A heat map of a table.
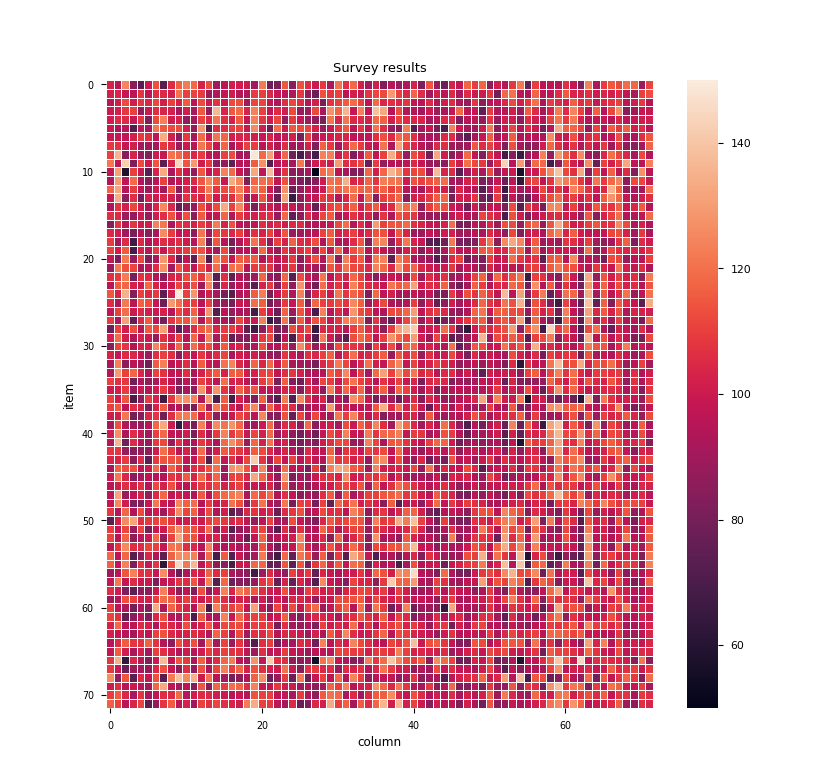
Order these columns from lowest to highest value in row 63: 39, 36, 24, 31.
24, 39, 36, 31
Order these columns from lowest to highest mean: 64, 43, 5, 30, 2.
5, 43, 64, 2, 30
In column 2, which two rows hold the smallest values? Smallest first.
10, 66
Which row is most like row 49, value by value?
51
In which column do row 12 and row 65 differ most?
52
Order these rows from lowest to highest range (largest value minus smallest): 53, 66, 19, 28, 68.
19, 53, 68, 28, 66
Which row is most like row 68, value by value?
55
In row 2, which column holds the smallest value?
28
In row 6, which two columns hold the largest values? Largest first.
7, 58
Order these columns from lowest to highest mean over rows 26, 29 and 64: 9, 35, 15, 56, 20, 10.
35, 10, 15, 20, 9, 56
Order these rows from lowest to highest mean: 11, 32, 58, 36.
36, 58, 32, 11
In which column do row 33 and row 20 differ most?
1
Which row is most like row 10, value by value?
66
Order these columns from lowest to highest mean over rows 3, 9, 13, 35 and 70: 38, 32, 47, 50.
50, 47, 32, 38
